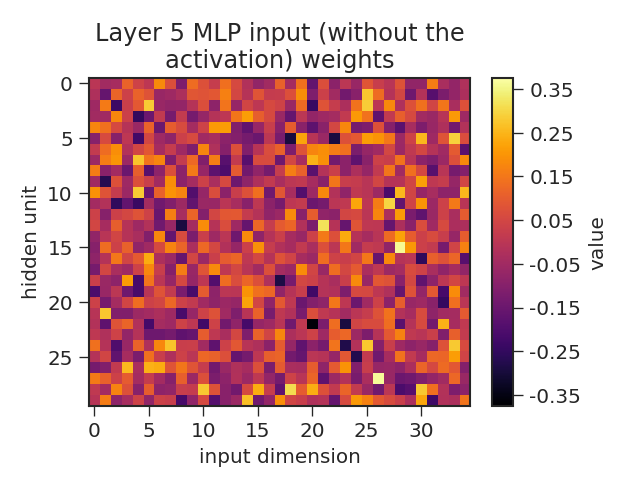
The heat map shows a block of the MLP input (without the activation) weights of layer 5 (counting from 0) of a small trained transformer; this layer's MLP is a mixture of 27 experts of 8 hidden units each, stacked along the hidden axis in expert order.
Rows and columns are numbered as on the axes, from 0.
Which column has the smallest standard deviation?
16
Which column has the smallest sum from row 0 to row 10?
20
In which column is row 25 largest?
33
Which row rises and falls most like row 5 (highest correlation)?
11
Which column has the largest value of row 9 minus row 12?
30
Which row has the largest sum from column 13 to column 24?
28
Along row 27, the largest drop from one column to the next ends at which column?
27
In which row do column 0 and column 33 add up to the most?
24
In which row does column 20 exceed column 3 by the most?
7
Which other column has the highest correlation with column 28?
34
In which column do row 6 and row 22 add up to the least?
14
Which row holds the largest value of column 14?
29
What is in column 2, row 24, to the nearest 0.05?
-0.2
